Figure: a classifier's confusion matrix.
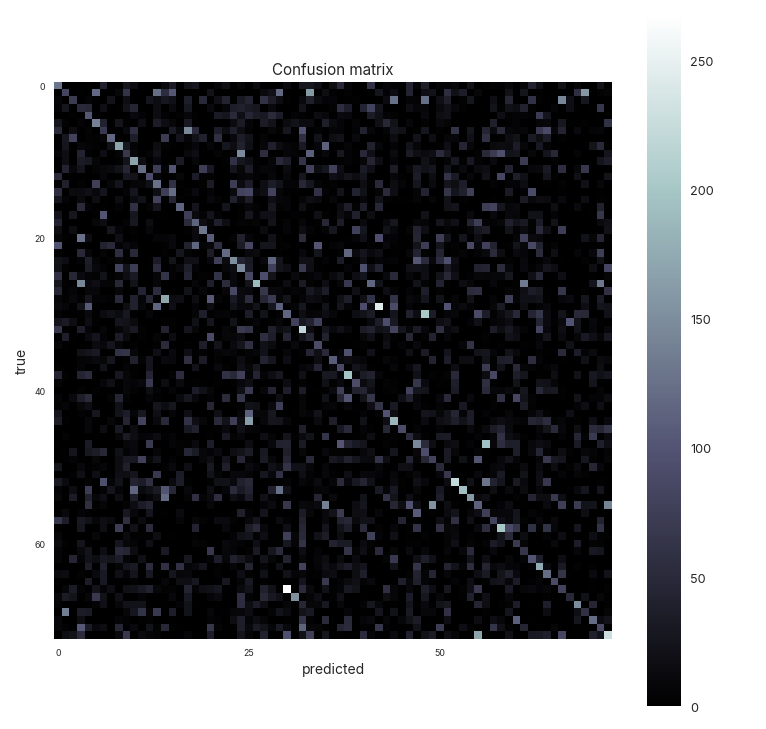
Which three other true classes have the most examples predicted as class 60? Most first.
70, 41, 58
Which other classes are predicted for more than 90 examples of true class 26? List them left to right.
3, 41, 61, 71
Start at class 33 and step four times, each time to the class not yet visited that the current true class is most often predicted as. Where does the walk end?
38
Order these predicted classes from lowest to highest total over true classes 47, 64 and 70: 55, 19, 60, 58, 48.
19, 55, 48, 58, 60
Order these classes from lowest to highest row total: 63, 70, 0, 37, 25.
37, 70, 0, 25, 63
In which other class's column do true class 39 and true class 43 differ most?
25
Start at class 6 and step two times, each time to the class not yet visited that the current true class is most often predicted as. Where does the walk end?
71
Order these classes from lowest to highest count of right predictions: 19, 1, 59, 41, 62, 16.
59, 41, 1, 62, 16, 19
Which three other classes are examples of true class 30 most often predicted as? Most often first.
48, 55, 63
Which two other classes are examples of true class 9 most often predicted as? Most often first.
24, 33
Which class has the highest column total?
32
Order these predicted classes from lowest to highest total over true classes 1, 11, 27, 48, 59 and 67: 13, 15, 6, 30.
6, 30, 15, 13
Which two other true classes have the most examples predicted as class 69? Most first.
1, 11
